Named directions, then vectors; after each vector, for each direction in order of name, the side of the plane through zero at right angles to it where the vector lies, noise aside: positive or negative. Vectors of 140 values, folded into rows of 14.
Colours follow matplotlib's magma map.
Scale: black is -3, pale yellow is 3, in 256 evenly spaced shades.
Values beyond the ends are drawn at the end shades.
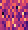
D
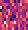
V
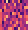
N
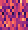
positive, negative, positive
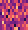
negative, negative, negative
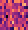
positive, negative, negative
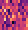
negative, positive, negative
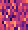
positive, positive, positive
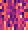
negative, positive, positive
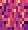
positive, negative, negative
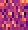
positive, negative, positive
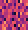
negative, negative, positive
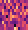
negative, negative, negative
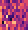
positive, positive, positive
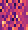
negative, negative, positive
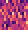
negative, positive, negative
